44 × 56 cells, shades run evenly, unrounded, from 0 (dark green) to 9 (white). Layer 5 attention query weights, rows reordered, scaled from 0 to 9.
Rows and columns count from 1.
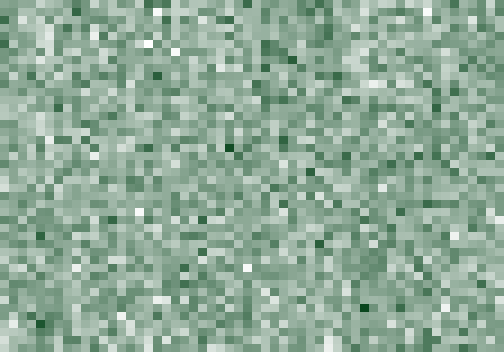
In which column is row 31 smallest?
36
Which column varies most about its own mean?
5
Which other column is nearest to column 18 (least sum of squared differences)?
4
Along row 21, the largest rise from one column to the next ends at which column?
51
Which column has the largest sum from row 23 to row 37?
14
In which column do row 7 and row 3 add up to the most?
20
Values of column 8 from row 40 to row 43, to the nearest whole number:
5 4 4 3
